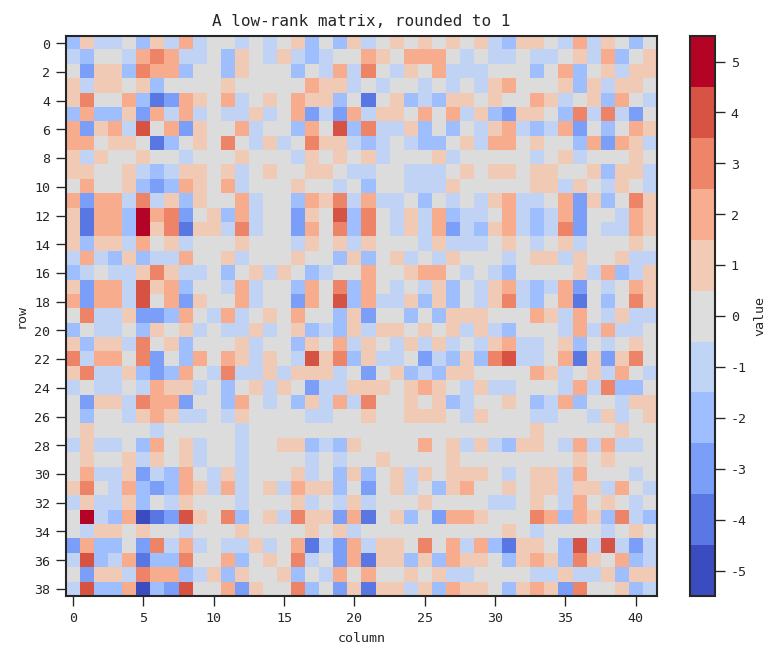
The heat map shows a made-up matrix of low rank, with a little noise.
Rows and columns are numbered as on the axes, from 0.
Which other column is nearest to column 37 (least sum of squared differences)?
18
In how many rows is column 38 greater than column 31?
17
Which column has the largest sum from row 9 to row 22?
5
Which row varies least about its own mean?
27
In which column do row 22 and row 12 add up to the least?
36
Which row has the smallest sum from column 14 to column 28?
10
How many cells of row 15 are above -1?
27
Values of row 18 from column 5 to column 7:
4 0 2
